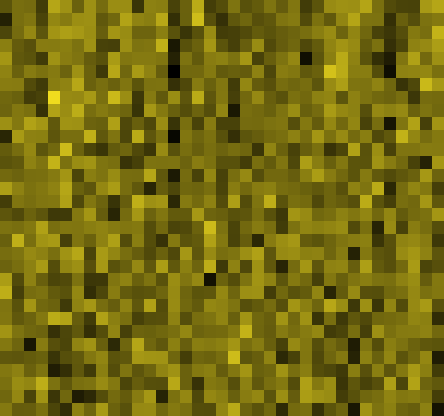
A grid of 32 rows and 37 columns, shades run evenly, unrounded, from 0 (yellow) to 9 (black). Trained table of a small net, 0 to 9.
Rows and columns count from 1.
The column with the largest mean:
15
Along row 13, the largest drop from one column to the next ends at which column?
37
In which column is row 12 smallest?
6
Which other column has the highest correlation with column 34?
16
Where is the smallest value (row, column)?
8, 5
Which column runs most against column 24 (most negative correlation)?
31
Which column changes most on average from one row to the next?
10
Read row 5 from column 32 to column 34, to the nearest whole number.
7 8 4
